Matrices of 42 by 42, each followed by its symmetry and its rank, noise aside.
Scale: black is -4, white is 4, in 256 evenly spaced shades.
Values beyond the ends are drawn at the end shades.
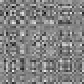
symmetric, rank three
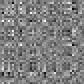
symmetric, rank three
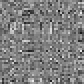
antisymmetric, rank six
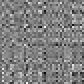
no symmetry, rank four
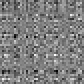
no symmetry, rank four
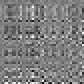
no symmetry, rank three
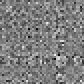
symmetric, rank six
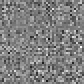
antisymmetric, rank six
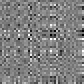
no symmetry, rank three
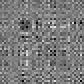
symmetric, rank three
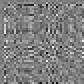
antisymmetric, rank four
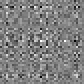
no symmetry, rank three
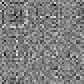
symmetric, rank six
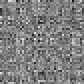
antisymmetric, rank six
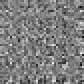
no symmetry, rank six
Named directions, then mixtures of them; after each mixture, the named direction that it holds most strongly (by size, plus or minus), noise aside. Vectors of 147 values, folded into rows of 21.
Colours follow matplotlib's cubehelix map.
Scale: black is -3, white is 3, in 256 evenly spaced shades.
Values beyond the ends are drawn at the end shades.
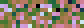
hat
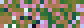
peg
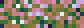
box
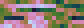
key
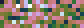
box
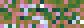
peg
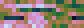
key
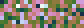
box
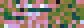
key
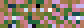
key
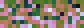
box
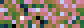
peg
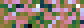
hat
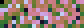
peg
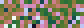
peg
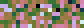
hat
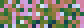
box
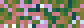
peg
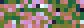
hat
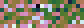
hat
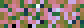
peg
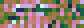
key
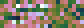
box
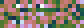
box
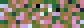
hat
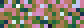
box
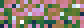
box
